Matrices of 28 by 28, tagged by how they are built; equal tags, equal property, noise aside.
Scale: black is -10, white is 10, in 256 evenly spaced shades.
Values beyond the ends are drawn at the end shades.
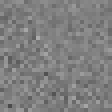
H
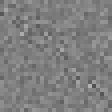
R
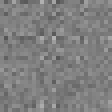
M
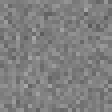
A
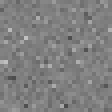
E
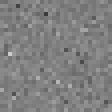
E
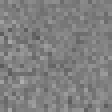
H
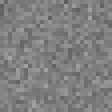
A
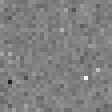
E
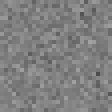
A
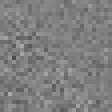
H
